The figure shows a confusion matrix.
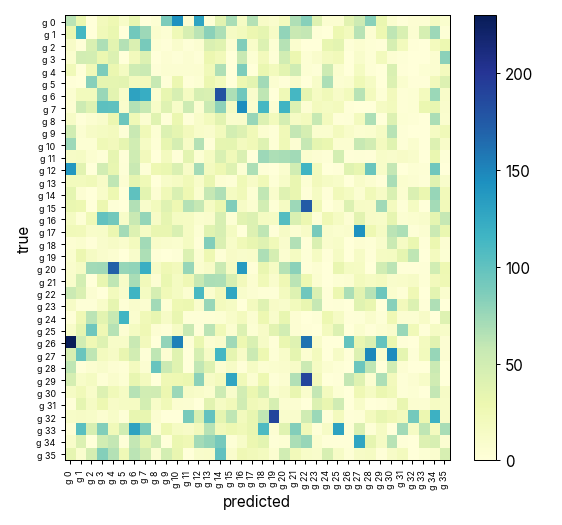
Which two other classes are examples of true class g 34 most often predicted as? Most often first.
g 27, g 14
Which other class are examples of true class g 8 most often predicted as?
g 5
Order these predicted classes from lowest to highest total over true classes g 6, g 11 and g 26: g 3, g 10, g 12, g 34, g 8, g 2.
g 8, g 2, g 12, g 3, g 34, g 10
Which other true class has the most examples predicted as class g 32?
g 19
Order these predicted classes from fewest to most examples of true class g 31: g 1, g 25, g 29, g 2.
g 29, g 2, g 1, g 25
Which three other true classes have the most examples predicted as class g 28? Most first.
g 27, g 12, g 0
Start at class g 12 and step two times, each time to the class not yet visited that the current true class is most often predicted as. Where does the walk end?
g 10
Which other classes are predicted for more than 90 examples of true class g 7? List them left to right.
g 3, g 4, g 16, g 18, g 20
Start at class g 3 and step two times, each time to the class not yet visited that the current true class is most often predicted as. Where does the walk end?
g 14
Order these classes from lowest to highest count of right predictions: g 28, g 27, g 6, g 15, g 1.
g 27, g 28, g 15, g 1, g 6
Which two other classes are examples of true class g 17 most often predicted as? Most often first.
g 27, g 23
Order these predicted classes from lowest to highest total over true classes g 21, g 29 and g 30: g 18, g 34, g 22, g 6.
g 18, g 34, g 6, g 22
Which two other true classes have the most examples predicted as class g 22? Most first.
g 29, g 15
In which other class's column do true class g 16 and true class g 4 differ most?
g 20
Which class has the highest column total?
g 6
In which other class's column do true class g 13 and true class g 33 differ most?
g 25
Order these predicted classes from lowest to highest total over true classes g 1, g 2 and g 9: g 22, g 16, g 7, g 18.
g 18, g 22, g 16, g 7
